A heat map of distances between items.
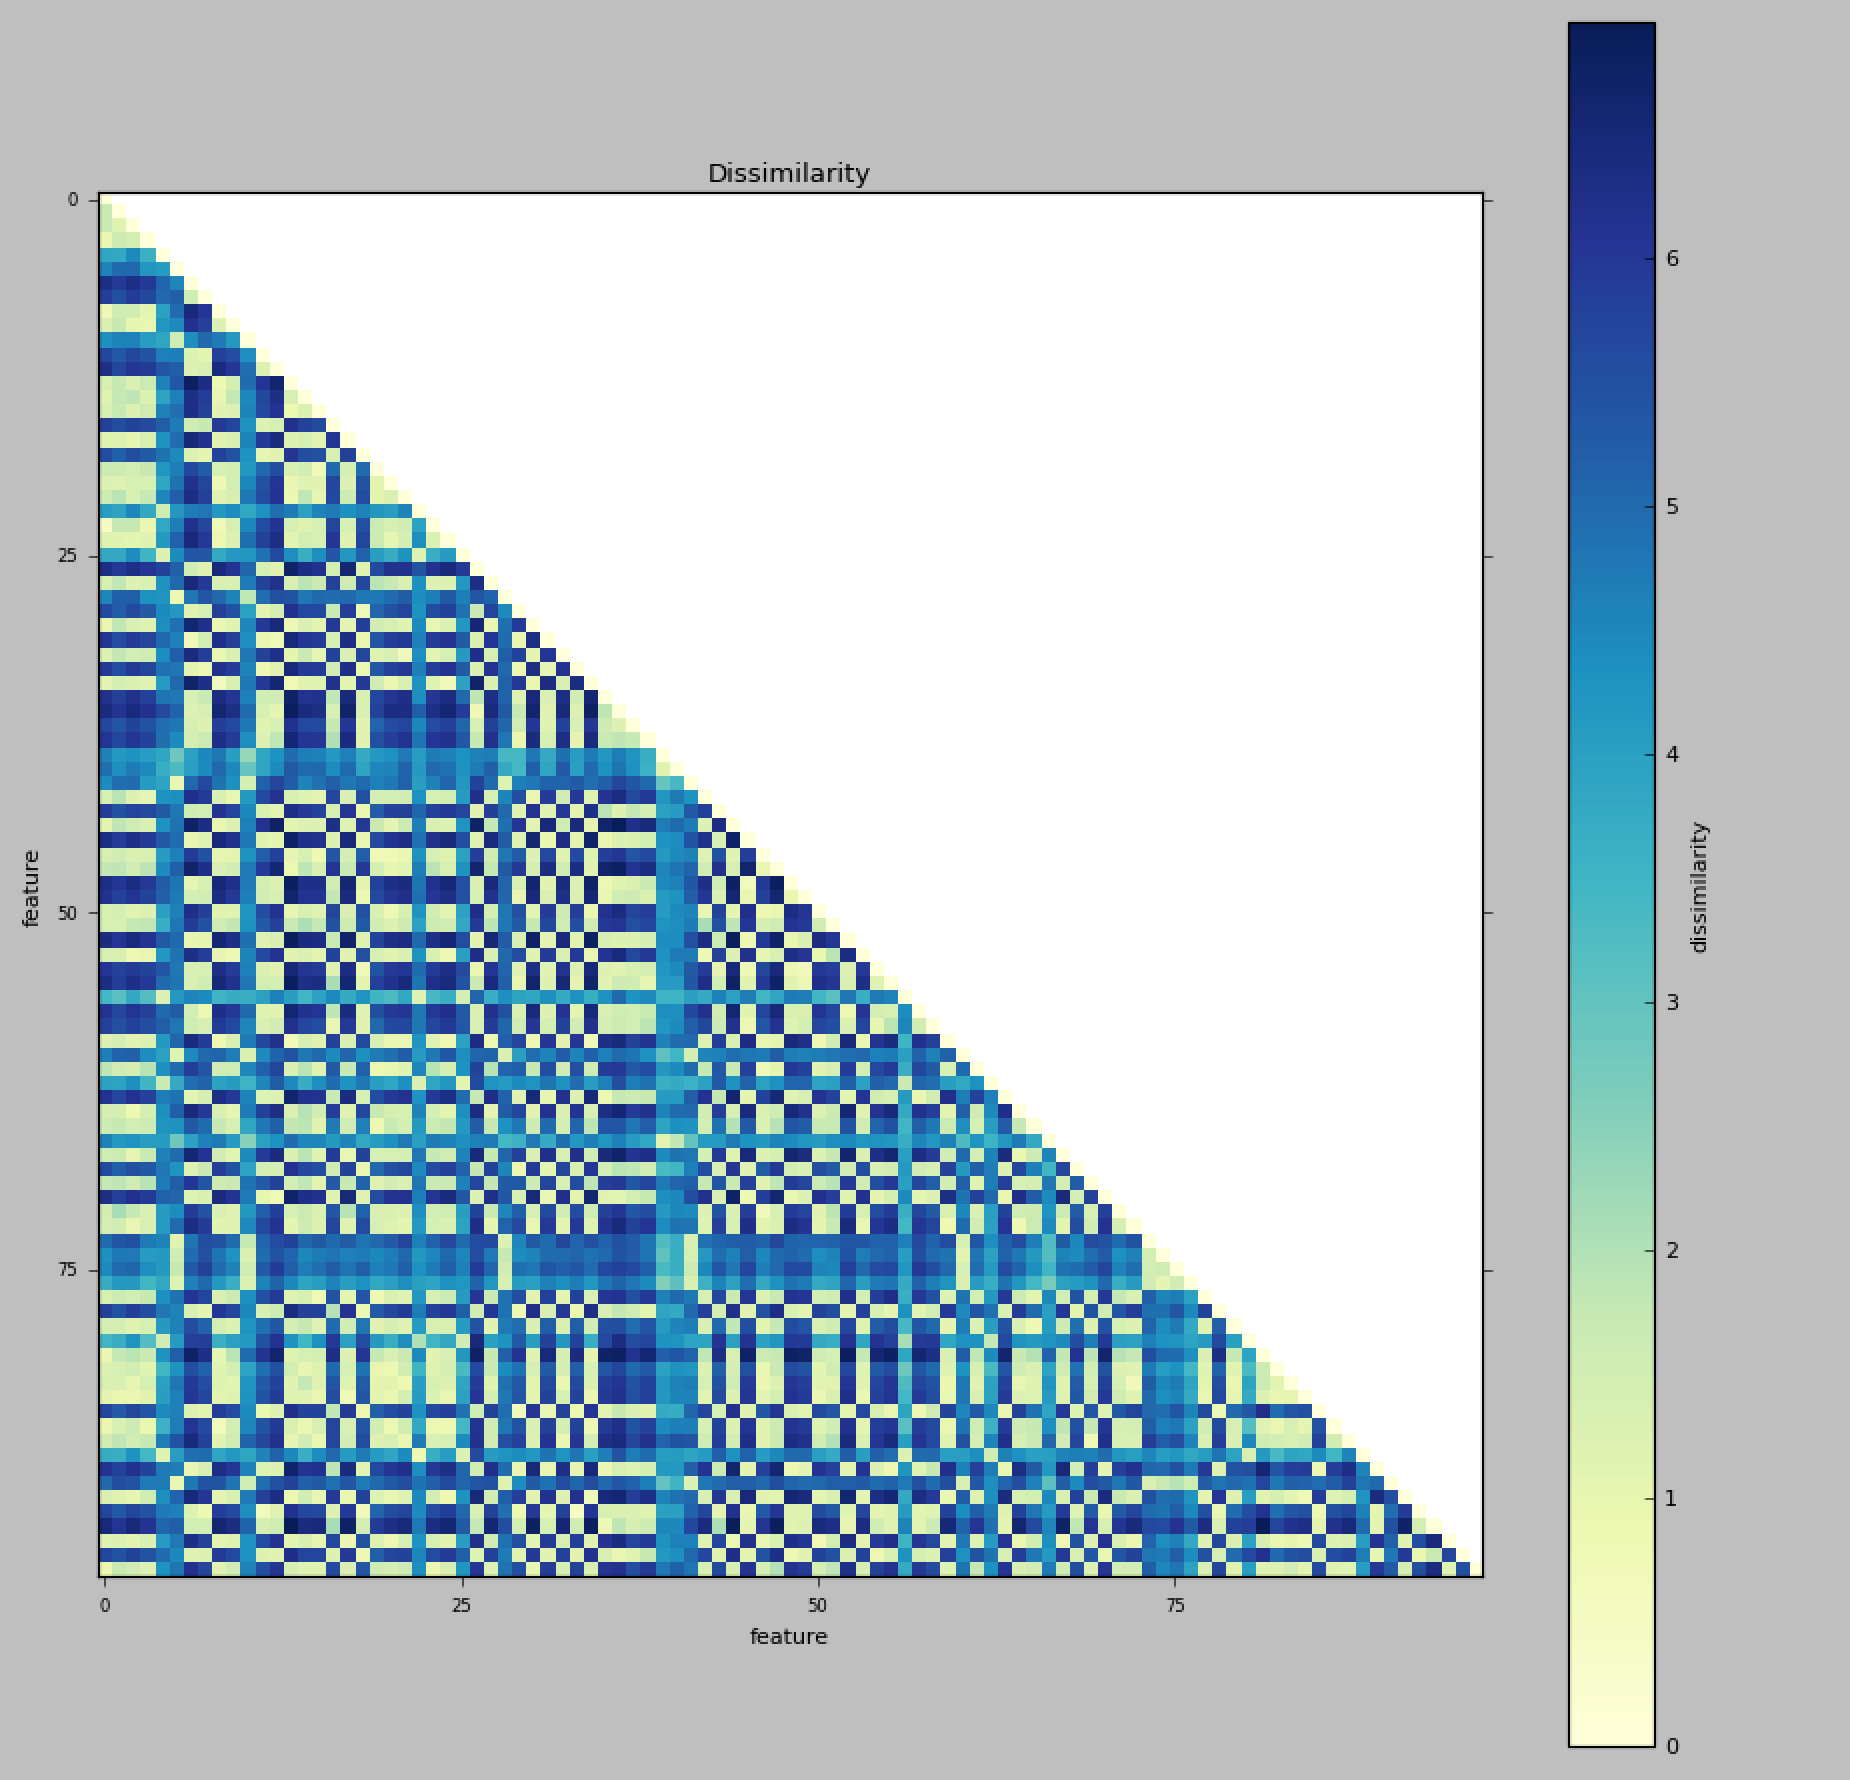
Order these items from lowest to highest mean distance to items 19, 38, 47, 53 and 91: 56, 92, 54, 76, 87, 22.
87, 56, 76, 22, 92, 54
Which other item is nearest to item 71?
46
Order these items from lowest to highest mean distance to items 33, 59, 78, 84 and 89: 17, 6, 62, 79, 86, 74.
6, 79, 86, 17, 62, 74
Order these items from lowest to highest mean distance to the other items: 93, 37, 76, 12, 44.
44, 76, 37, 12, 93
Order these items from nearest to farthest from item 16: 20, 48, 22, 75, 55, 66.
48, 55, 66, 22, 75, 20
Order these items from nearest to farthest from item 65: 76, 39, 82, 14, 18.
82, 14, 76, 39, 18
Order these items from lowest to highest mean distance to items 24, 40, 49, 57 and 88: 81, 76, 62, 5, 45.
45, 62, 76, 5, 81
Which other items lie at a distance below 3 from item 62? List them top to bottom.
4, 22, 25, 56, 80, 88
